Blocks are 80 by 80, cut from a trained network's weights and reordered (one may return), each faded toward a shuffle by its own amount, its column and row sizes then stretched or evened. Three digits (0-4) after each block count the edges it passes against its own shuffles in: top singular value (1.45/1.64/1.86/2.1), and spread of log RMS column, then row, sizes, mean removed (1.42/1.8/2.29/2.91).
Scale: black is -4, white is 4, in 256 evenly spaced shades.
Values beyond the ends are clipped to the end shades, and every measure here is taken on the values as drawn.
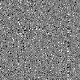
3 1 0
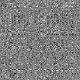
4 3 3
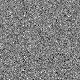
0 0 0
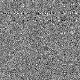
2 1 2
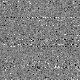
0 0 3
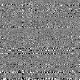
4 1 4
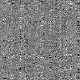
1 3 2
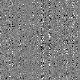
0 4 2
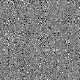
1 2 2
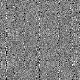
3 3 0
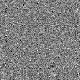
3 1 0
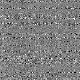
1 1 4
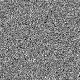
1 0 0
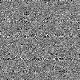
3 0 3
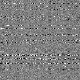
2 1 4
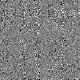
0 3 3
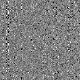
2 3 0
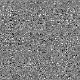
0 2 3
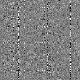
3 3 1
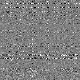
1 2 4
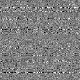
4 0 4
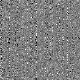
0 4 0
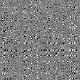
4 3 2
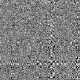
4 3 2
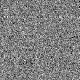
2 0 0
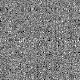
1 1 2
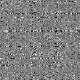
2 1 4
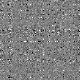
0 3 3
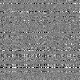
4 1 4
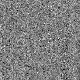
1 1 0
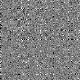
2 3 3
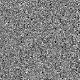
1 2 0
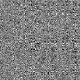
4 3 1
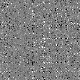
3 3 1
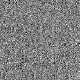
1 0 2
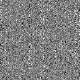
0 4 0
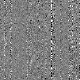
2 4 0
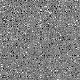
3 0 2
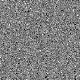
1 1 1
